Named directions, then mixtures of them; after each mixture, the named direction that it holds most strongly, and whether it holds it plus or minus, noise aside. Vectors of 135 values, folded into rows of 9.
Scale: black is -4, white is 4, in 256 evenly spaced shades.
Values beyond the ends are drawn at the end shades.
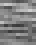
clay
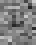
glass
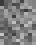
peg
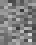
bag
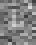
glass, minus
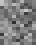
peg, minus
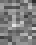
glass, minus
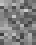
peg, minus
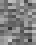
bag, minus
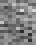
bag, minus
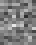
glass, minus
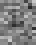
glass, plus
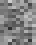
bag, minus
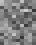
peg, minus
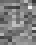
glass, minus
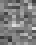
glass, minus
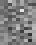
bag, minus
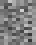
bag, minus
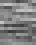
clay, plus
